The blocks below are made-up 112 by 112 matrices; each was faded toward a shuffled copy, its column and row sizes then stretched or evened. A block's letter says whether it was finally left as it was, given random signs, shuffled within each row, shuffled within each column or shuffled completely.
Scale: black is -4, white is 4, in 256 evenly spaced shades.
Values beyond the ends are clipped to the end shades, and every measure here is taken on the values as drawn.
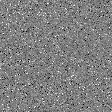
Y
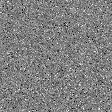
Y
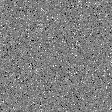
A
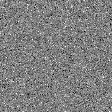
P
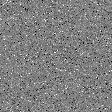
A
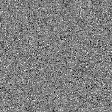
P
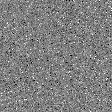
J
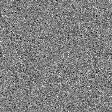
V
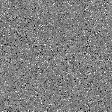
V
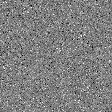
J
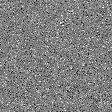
A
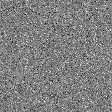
A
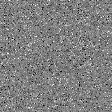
P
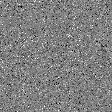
V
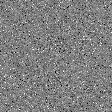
Y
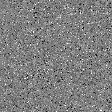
V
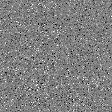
P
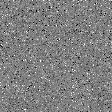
V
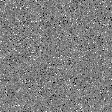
V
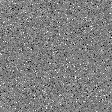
Y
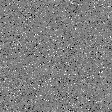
Y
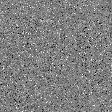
Y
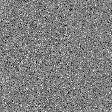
V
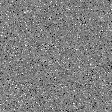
Y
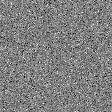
A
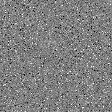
V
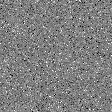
A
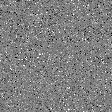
Y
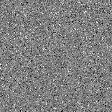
V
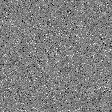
Y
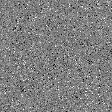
V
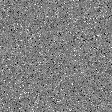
A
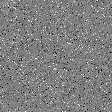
A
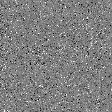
P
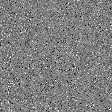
V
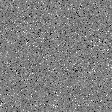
Y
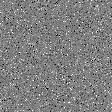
A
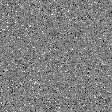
P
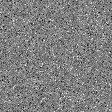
A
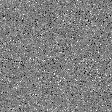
Y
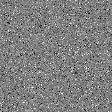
V
